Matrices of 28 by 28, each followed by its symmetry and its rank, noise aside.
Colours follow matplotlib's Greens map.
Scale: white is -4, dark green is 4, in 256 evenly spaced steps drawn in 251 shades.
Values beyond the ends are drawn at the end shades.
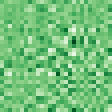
no symmetry, rank three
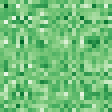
no symmetry, rank three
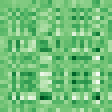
no symmetry, rank two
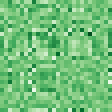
antisymmetric, rank four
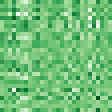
no symmetry, rank three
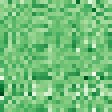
no symmetry, rank four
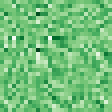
antisymmetric, rank four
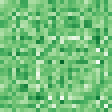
symmetric, rank four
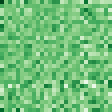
no symmetry, rank four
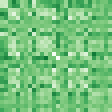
symmetric, rank three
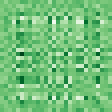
antisymmetric, rank two
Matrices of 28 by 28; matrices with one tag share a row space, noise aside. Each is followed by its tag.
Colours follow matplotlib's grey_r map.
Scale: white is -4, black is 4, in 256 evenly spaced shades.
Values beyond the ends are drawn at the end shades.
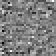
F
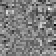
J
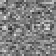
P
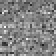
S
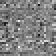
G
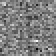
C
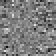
J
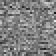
S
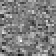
F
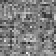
S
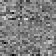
C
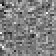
F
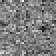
P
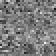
G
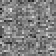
F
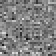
C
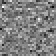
F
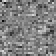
F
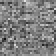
S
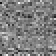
G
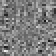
J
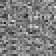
C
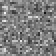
C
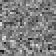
C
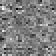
F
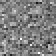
C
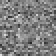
G
